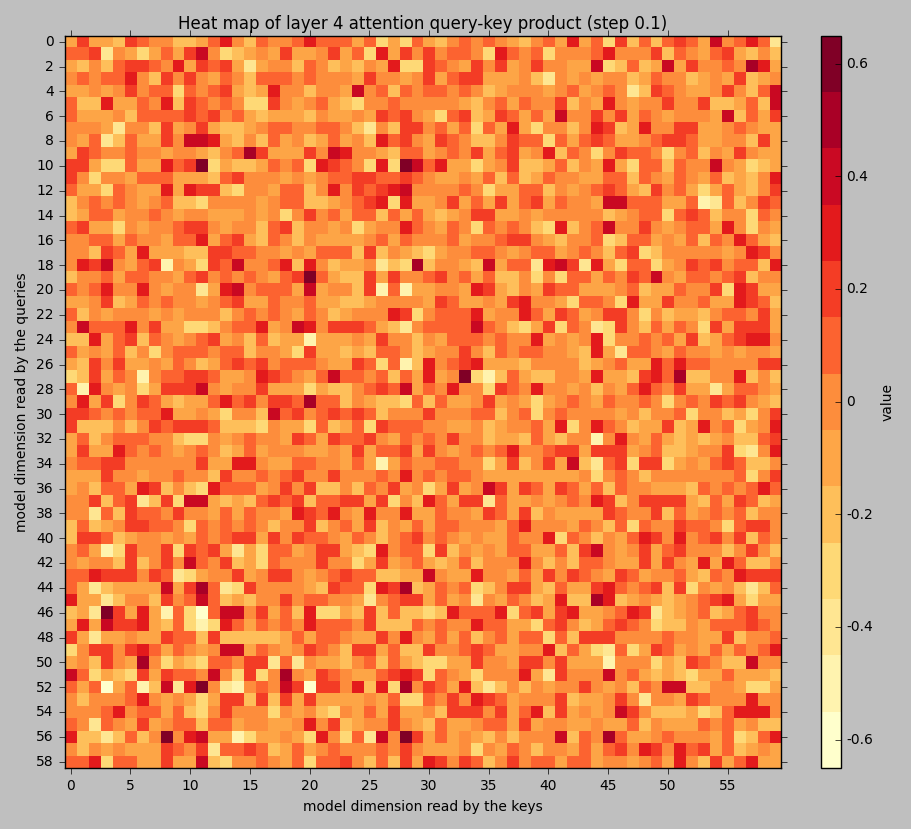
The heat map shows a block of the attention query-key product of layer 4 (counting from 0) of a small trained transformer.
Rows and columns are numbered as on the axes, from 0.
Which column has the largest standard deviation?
11
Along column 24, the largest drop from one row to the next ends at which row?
5
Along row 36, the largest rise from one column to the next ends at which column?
12
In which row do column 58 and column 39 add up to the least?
18
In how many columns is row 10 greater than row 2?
25
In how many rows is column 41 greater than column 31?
27
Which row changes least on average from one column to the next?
35
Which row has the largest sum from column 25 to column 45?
33
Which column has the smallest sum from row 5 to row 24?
53
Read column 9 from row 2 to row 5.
0.3 0 -0.3 -0.2
